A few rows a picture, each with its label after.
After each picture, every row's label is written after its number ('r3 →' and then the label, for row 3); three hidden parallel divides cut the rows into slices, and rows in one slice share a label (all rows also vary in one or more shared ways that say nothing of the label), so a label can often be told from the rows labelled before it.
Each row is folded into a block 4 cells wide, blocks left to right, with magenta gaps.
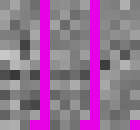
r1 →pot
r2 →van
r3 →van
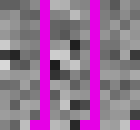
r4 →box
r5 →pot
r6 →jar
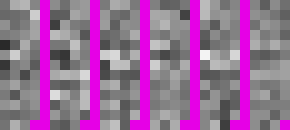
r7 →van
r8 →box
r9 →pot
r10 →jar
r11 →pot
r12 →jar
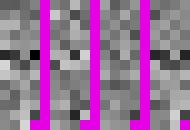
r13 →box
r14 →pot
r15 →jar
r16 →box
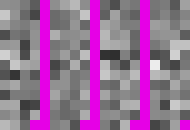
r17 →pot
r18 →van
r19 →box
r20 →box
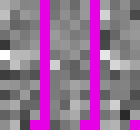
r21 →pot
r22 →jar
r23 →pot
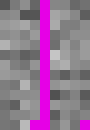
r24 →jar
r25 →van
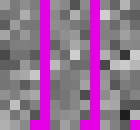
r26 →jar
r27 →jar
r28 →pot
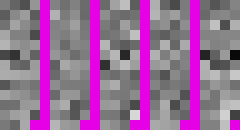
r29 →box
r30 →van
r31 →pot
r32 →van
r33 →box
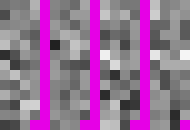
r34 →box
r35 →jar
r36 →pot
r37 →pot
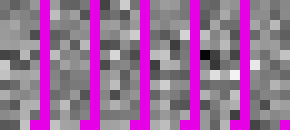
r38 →box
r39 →van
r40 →van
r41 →pot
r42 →box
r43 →jar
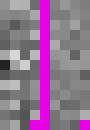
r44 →pot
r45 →van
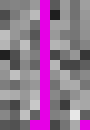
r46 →box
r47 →box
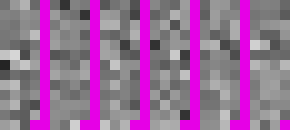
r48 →pot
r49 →jar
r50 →van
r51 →jar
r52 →jar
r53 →jar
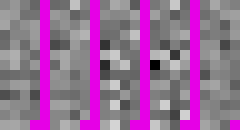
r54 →van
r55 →van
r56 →pot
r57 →pot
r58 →van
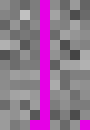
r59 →jar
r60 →van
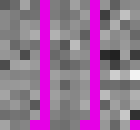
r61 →van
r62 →jar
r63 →box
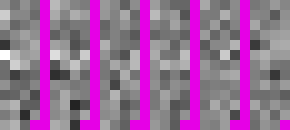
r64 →pot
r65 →pot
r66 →van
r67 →van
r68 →jar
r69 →van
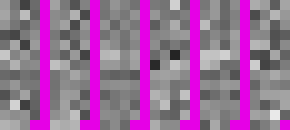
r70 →van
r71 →jar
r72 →van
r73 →van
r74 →van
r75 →box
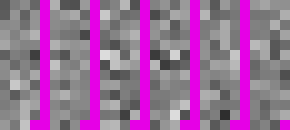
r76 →jar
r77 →jar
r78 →pot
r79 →box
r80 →van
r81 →van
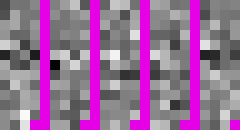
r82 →box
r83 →pot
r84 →pot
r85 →pot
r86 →box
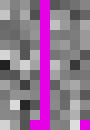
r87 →pot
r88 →jar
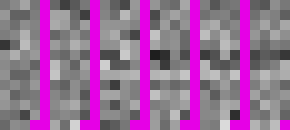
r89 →van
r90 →jar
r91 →box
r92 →box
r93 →box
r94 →jar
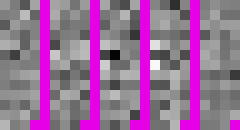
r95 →jar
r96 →van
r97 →box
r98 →box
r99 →van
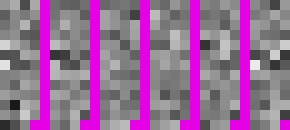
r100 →box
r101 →box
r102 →van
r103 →van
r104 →jar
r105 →box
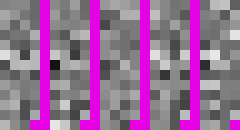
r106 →pot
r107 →pot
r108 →van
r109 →pot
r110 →pot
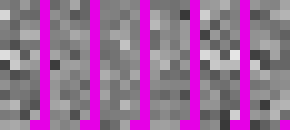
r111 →pot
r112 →van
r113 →jar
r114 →van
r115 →pot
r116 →box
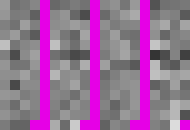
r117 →jar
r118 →jar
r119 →jar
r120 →box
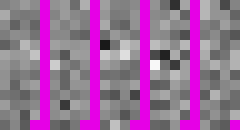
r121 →van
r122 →jar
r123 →van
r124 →box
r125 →van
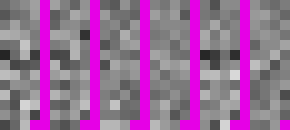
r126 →box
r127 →box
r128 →van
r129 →van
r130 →box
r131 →jar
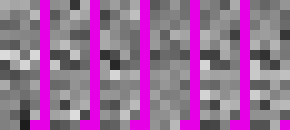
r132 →pot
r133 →box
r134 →box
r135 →jar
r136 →box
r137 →box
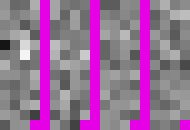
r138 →jar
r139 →van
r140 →jar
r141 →jar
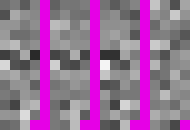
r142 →box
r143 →box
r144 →box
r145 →jar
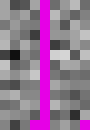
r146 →box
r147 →pot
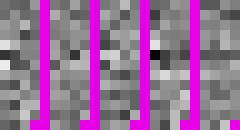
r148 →box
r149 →van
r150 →pot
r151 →box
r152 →jar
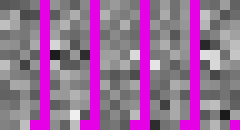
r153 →jar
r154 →box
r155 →van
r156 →jar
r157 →pot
